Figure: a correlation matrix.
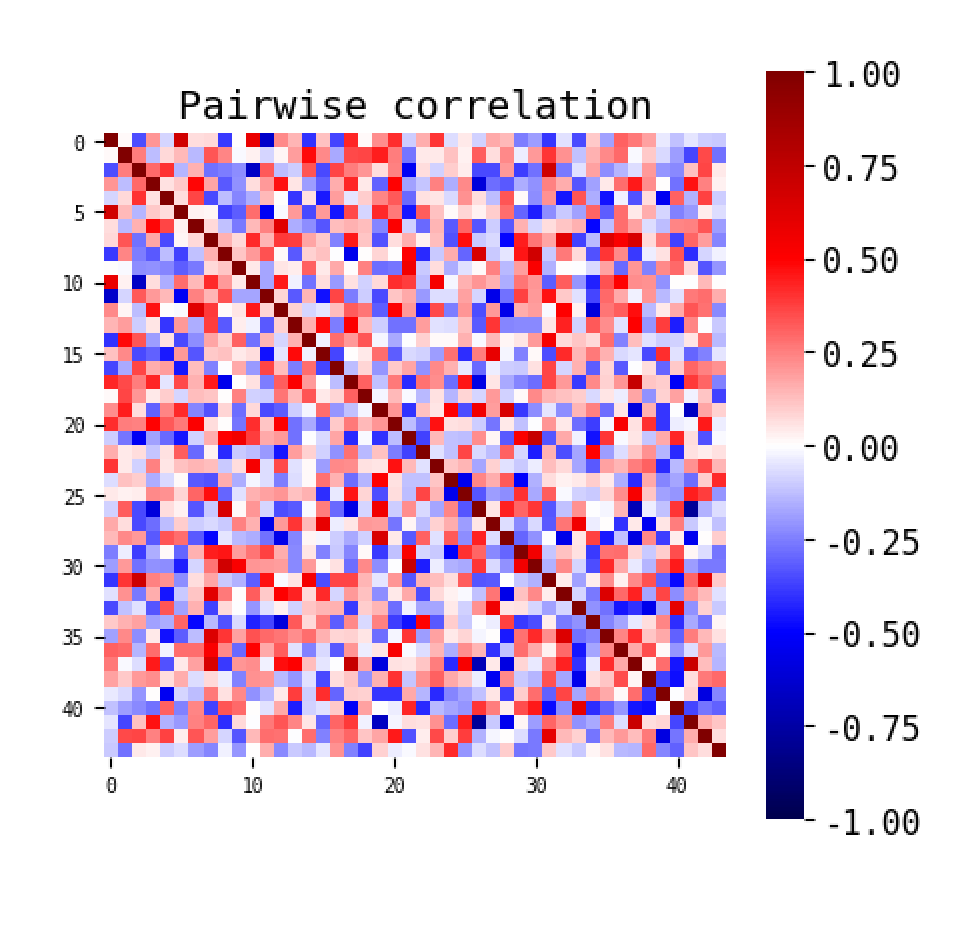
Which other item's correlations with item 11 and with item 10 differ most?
0
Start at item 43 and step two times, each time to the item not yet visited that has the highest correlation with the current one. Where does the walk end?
19
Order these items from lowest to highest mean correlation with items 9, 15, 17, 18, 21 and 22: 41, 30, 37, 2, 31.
2, 31, 41, 30, 37
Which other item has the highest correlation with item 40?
33
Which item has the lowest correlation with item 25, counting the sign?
24
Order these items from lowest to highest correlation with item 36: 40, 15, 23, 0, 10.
40, 15, 23, 0, 10
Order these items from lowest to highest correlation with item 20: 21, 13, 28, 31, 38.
13, 21, 28, 31, 38
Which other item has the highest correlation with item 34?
22
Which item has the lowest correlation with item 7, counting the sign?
28
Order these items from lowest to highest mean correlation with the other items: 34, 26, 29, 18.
34, 26, 29, 18
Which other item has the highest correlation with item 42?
31
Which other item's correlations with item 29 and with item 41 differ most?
26
